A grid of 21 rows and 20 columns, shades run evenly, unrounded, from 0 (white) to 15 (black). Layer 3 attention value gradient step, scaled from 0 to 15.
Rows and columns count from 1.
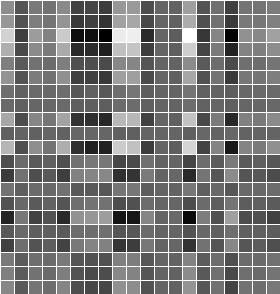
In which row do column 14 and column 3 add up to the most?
16
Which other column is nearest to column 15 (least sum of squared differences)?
2
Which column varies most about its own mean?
14
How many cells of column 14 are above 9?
7
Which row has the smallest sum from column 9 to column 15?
3
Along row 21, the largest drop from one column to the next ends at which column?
9
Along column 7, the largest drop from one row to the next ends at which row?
12
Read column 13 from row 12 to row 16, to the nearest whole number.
9 9 9 9 9
